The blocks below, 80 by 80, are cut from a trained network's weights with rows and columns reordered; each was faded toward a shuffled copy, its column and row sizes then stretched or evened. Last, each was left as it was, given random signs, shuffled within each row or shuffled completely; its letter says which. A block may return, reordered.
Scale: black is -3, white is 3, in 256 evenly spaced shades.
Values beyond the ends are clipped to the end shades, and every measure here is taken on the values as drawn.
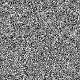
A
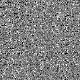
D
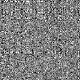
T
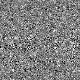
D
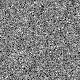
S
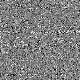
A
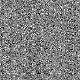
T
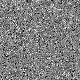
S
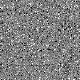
D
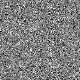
D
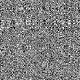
T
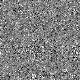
D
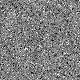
S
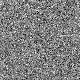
S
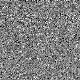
A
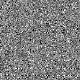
D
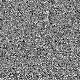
A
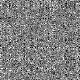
T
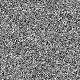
S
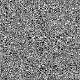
D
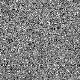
A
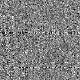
T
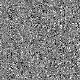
D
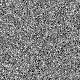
S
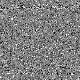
A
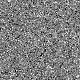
S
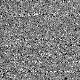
A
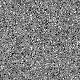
S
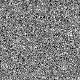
A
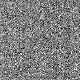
T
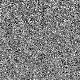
A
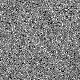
S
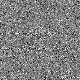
A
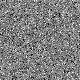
S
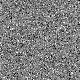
S
